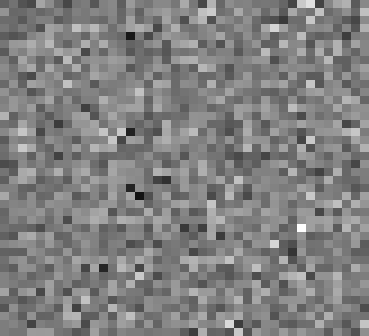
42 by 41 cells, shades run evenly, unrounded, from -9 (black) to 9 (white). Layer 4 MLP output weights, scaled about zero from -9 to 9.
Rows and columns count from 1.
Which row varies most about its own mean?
17
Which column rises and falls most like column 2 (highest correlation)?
12
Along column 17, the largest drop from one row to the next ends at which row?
5
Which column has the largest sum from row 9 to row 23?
13
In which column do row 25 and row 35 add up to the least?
24
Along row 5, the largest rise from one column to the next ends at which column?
16
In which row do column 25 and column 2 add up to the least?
30
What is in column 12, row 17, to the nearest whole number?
5
